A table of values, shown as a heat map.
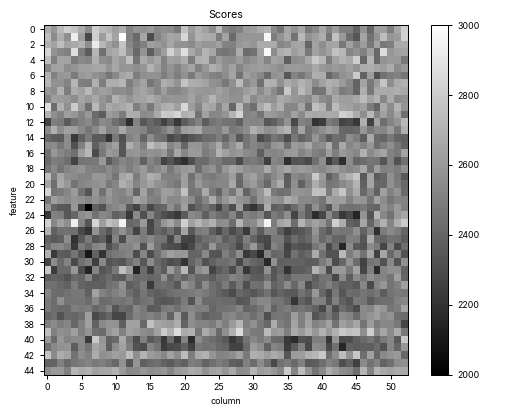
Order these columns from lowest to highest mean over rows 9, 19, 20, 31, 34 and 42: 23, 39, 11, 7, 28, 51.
28, 51, 23, 7, 11, 39
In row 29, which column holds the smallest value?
6
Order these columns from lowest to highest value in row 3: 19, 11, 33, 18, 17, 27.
27, 33, 17, 19, 11, 18
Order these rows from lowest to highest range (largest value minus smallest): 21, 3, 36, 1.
36, 21, 3, 1
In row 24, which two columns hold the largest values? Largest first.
48, 52
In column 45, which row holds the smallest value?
24
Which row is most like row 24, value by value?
12
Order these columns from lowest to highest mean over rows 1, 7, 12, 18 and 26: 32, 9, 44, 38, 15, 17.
15, 44, 17, 38, 9, 32
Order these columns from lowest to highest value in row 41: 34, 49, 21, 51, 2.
21, 49, 51, 34, 2
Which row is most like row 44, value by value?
8
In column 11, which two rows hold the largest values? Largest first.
1, 25
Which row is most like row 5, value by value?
9
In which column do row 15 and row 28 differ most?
43
